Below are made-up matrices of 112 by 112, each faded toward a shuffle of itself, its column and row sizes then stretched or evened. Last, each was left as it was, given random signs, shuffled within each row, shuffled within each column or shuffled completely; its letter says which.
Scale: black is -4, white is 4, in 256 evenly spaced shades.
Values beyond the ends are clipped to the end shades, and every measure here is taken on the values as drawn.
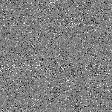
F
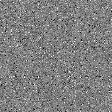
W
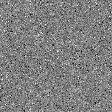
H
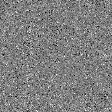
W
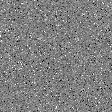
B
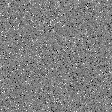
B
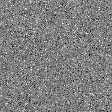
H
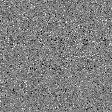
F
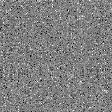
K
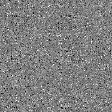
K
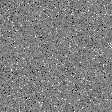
B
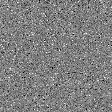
F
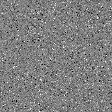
H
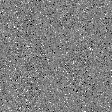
H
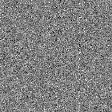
W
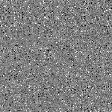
K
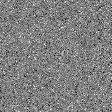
H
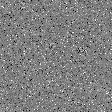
B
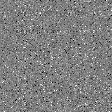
K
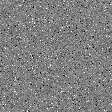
B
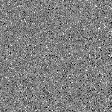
K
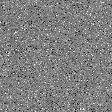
F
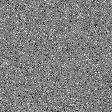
B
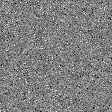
B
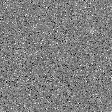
F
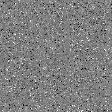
W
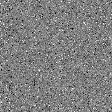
H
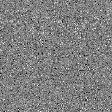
K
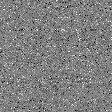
F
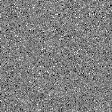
K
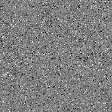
W
